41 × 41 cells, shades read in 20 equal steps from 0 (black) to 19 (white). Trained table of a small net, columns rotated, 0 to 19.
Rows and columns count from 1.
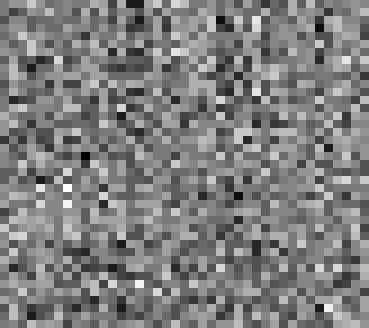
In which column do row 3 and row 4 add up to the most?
29
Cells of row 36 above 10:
16
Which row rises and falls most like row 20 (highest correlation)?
32
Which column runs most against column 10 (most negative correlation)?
25
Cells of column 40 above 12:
6
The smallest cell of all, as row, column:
20, 10
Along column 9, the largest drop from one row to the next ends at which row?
18
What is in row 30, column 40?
14
